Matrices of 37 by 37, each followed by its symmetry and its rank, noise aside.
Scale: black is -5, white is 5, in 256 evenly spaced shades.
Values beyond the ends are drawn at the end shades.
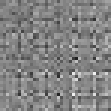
symmetric, rank three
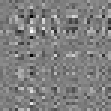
no symmetry, rank three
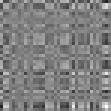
symmetric, rank one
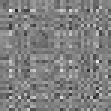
symmetric, rank two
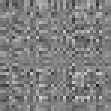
no symmetry, rank three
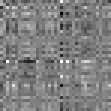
no symmetry, rank two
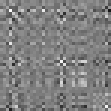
symmetric, rank three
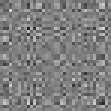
symmetric, rank two
